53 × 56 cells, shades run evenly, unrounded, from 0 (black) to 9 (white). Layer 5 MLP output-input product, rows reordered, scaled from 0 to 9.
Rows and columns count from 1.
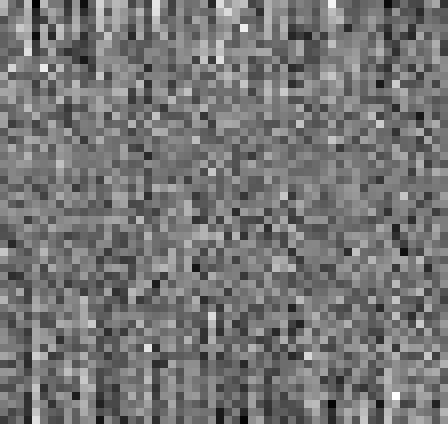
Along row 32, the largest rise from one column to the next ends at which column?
45
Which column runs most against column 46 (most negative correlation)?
36
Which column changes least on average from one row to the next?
23
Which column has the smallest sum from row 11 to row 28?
19
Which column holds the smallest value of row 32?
51
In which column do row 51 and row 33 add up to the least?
13
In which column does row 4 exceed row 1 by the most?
3
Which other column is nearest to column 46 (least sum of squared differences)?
32
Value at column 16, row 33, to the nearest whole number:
2
